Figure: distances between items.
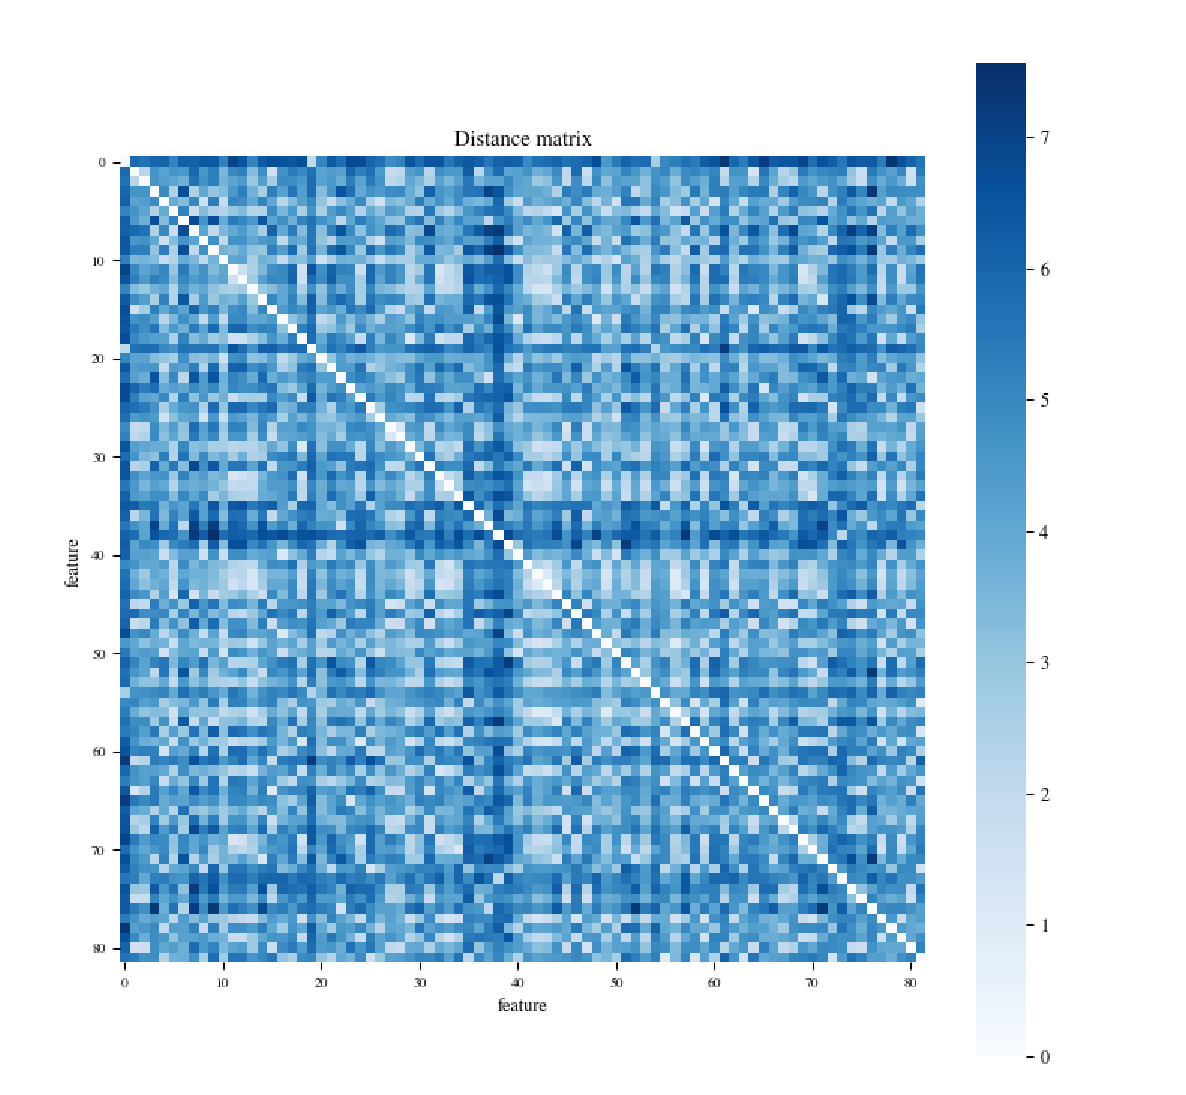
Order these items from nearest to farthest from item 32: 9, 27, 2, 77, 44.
77, 44, 9, 2, 27
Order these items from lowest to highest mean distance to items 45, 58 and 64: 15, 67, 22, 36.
67, 15, 36, 22
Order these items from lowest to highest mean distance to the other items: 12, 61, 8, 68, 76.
8, 12, 68, 61, 76
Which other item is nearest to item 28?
27
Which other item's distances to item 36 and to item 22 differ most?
76
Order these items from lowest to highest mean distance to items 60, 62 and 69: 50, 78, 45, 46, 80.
46, 50, 78, 80, 45
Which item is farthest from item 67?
0
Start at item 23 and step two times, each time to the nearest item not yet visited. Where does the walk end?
17
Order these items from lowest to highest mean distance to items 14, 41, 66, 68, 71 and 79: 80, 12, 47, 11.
11, 12, 80, 47
